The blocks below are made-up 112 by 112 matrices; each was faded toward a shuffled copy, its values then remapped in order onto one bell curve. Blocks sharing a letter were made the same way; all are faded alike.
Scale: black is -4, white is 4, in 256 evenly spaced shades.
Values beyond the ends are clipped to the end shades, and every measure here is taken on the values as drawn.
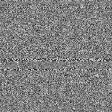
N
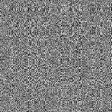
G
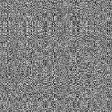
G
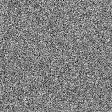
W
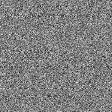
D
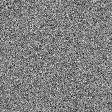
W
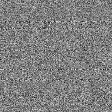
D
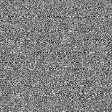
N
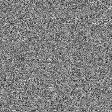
D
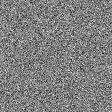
W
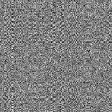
G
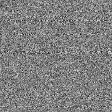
D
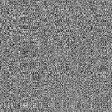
G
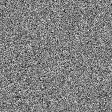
W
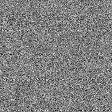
D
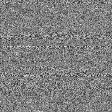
N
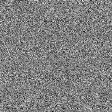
D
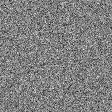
W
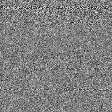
N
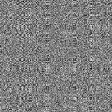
G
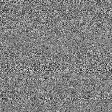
N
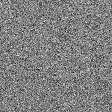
W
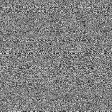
N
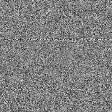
D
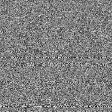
N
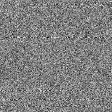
D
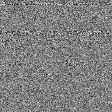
D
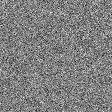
W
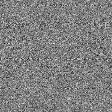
D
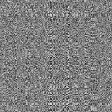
G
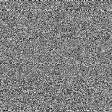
N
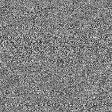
N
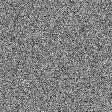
W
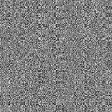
G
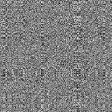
G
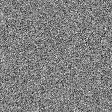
W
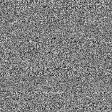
D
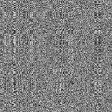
G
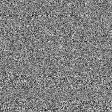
D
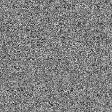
D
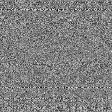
N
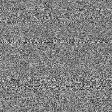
N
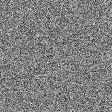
W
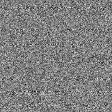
D
